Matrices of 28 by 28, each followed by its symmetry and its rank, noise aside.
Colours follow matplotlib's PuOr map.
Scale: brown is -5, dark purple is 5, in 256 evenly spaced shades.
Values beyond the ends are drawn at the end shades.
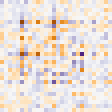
symmetric, rank three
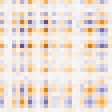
symmetric, rank one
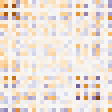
symmetric, rank two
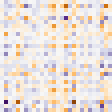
no symmetry, rank three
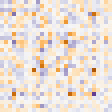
symmetric, rank three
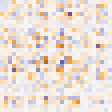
symmetric, rank three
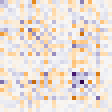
symmetric, rank three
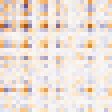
symmetric, rank one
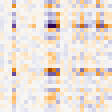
no symmetry, rank one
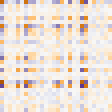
symmetric, rank one
